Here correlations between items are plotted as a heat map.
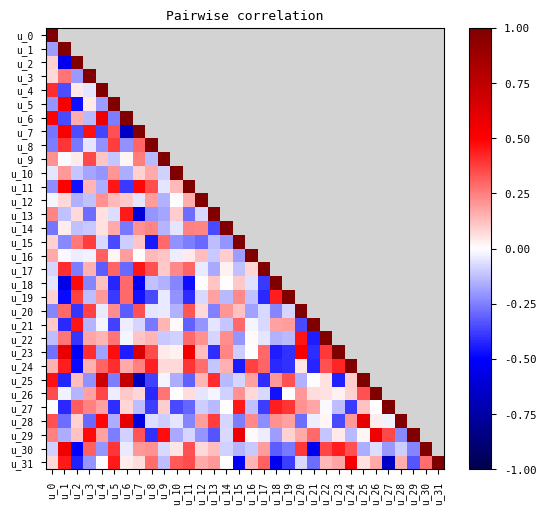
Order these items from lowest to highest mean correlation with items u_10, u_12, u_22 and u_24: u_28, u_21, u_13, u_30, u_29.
u_21, u_29, u_13, u_28, u_30
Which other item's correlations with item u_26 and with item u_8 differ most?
u_29
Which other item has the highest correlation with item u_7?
u_23
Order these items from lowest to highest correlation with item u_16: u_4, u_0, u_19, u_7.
u_19, u_7, u_0, u_4
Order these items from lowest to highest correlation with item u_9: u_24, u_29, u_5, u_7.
u_5, u_24, u_7, u_29
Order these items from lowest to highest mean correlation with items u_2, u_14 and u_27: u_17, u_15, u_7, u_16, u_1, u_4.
u_1, u_17, u_7, u_16, u_4, u_15
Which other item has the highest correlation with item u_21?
u_2
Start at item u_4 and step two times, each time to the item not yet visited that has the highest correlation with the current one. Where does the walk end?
u_6
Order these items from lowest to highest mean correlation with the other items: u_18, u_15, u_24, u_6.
u_18, u_15, u_6, u_24
